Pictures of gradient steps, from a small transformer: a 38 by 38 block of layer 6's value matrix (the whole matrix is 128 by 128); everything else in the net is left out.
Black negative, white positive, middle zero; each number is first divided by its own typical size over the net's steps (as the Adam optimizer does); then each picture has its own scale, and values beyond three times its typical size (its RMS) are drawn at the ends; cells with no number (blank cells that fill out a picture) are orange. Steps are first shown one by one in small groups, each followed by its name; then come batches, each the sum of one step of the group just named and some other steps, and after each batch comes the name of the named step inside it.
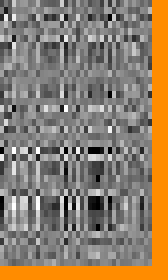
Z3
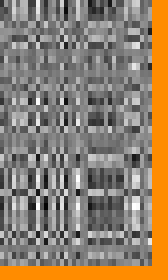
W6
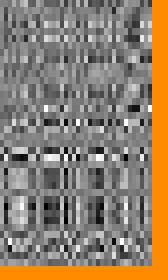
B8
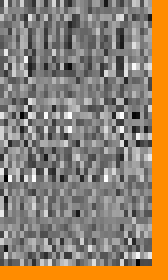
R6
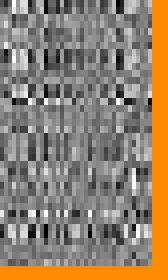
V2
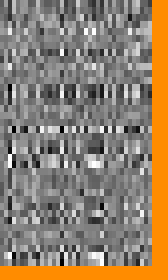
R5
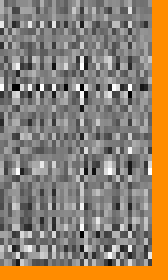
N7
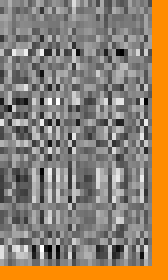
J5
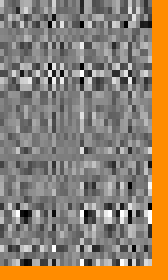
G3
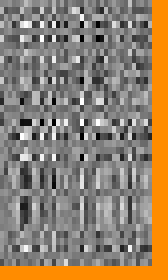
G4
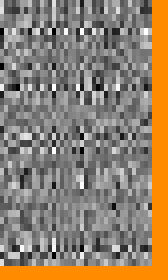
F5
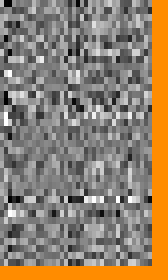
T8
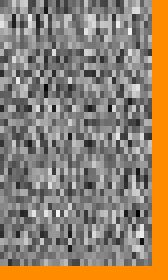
V2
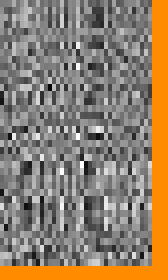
J5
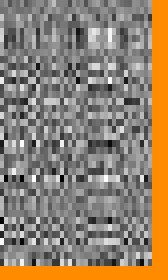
R6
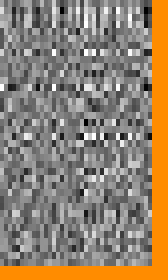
F5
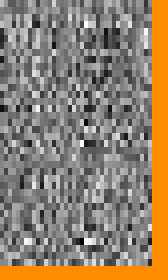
F5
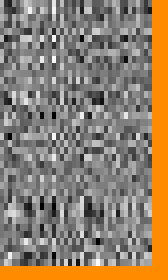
T8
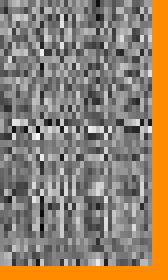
J5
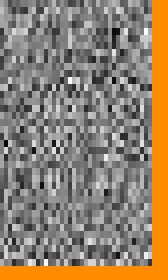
F5
